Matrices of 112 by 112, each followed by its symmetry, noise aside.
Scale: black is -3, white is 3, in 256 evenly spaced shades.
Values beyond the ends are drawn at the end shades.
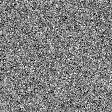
no symmetry.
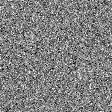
same after a half turn.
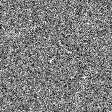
symmetric across the other diagonal.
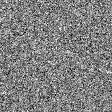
no symmetry.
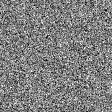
antisymmetric.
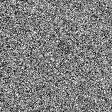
symmetric across the other diagonal.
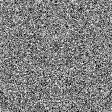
mirrored left to right.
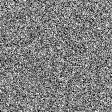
symmetric across the other diagonal.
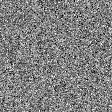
no symmetry.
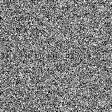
mirrored top to bottom.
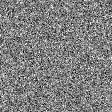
no symmetry.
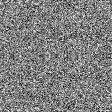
mirrored top to bottom.
